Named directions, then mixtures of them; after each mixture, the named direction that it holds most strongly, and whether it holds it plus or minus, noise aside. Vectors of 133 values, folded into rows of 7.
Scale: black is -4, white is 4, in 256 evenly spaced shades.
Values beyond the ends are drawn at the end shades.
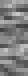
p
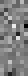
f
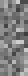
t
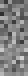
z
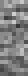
p, plus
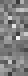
f, plus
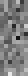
f, minus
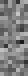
t, minus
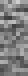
p, plus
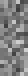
t, plus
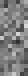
t, minus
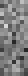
z, minus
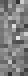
t, minus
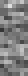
p, plus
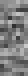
p, plus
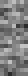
p, plus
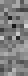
f, minus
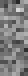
t, minus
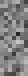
t, plus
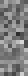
t, plus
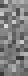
z, minus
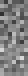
z, plus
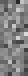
t, minus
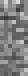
t, plus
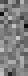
f, plus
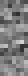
p, minus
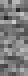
p, plus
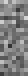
z, minus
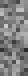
t, minus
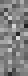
f, plus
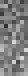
z, plus
